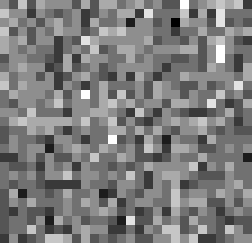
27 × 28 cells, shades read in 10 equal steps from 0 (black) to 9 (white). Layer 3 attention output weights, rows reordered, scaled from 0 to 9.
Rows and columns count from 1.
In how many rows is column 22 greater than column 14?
8
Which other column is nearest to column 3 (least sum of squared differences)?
5
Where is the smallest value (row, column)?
3, 20
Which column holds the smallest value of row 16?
19
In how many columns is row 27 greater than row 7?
10
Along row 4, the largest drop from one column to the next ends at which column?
2
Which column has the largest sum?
25
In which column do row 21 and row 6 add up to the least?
7
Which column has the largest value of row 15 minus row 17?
6
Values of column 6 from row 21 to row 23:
2 3 4
